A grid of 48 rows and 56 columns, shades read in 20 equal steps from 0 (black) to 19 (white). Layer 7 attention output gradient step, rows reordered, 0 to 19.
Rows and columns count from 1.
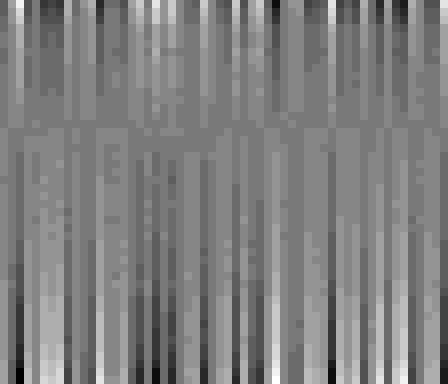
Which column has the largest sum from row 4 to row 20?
3
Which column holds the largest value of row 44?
35
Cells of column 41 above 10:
12
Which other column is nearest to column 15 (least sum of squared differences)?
14
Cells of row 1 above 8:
27
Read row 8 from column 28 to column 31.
9 8 11 9
